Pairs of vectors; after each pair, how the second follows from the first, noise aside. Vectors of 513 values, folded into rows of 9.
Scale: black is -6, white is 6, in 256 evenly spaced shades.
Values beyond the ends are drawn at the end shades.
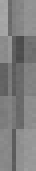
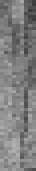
wrapped around.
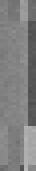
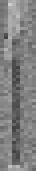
wrapped around.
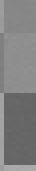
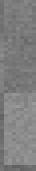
negated, shrunk.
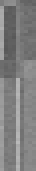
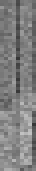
reversed, negated.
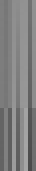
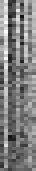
reversed, negated, scaled up.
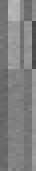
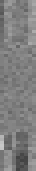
reversed, negated, partly zeroed.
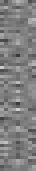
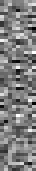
reversed, negated, scaled up.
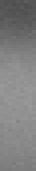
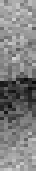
wrapped around, scaled up.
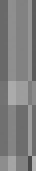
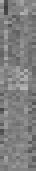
reversed, partly zeroed.
